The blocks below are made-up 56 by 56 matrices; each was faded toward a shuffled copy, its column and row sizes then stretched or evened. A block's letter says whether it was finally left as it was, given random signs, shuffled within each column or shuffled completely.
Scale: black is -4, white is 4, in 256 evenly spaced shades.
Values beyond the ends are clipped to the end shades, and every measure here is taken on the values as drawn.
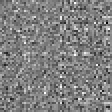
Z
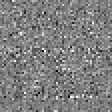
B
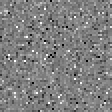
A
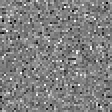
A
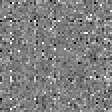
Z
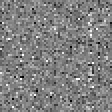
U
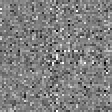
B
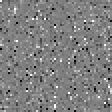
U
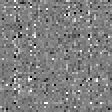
Z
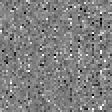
U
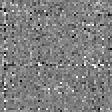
B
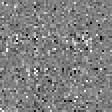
B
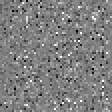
U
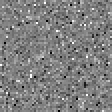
A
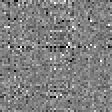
Z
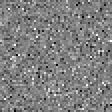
A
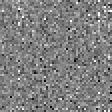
U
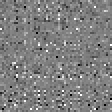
Z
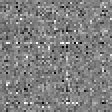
Z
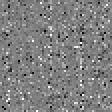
U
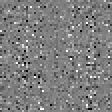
B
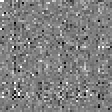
Z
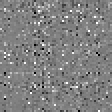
B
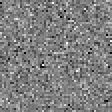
A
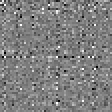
Z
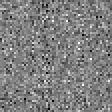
U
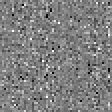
U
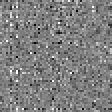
B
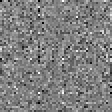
B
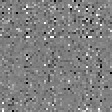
Z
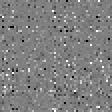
B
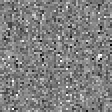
U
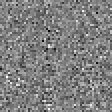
U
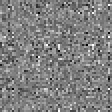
B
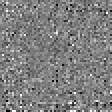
B
